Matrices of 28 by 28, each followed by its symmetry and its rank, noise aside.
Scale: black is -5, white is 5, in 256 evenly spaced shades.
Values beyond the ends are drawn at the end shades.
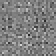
antisymmetric, rank six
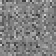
no symmetry, rank eight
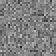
no symmetry, rank eight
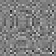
no symmetry, rank four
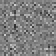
antisymmetric, rank six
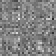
no symmetry, rank six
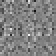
no symmetry, rank four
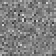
no symmetry, rank eight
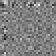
antisymmetric, rank four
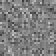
antisymmetric, rank six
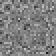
symmetric, rank six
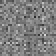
no symmetry, rank six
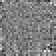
antisymmetric, rank six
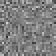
antisymmetric, rank four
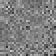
symmetric, rank four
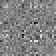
symmetric, rank four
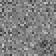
symmetric, rank six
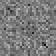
symmetric, rank eight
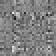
no symmetry, rank four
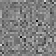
symmetric, rank six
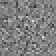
no symmetry, rank eight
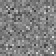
symmetric, rank eight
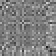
symmetric, rank four
